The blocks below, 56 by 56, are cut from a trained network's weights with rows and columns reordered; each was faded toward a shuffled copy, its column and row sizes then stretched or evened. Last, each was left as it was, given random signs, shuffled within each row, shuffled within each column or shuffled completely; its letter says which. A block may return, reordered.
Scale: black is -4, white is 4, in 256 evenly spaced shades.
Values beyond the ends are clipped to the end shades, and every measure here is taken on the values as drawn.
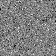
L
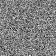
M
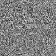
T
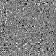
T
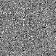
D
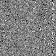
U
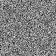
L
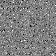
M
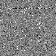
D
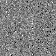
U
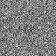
T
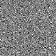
T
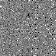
T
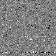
D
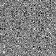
T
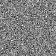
D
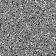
L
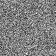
L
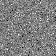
L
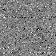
M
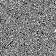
L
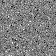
L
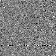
D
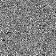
D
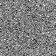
U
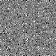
T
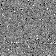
M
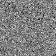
M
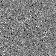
L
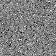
L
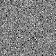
U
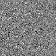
T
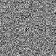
T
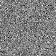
M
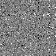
D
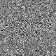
D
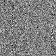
U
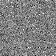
M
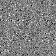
M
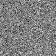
U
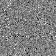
M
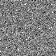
M
